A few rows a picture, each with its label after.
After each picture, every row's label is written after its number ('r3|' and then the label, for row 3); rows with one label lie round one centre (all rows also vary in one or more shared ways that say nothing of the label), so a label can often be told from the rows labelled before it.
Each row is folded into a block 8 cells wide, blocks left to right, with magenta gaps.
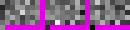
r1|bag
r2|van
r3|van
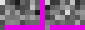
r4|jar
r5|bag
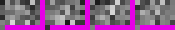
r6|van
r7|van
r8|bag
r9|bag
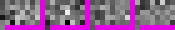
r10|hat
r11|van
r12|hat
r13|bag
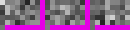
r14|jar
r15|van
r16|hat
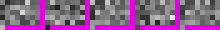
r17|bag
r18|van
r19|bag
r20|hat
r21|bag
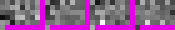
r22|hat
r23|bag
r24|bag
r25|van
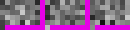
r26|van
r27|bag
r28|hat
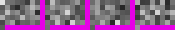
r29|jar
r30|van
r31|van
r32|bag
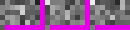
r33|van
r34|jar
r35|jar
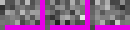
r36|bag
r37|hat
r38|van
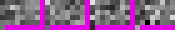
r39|hat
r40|jar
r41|jar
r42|hat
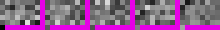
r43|van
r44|van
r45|van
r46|hat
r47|bag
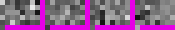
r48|jar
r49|van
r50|hat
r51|hat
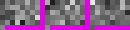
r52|hat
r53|bag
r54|jar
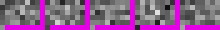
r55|bag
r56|van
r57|hat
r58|van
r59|hat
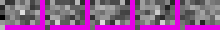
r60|bag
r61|van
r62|van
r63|van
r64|hat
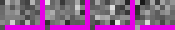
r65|van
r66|jar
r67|van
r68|bag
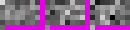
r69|jar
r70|hat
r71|bag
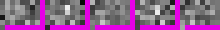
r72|van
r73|van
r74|bag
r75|van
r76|bag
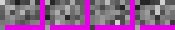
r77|jar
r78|bag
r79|van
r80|bag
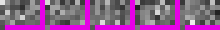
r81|jar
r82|jar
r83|van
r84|bag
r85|van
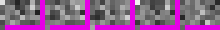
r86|jar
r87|hat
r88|hat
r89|jar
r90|van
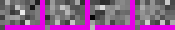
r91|van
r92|van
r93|hat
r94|van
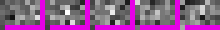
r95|hat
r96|van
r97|van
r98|jar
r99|bag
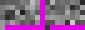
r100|hat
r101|van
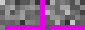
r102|jar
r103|van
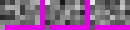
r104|hat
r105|jar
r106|jar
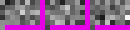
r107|bag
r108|van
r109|hat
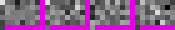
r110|jar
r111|jar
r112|bag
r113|van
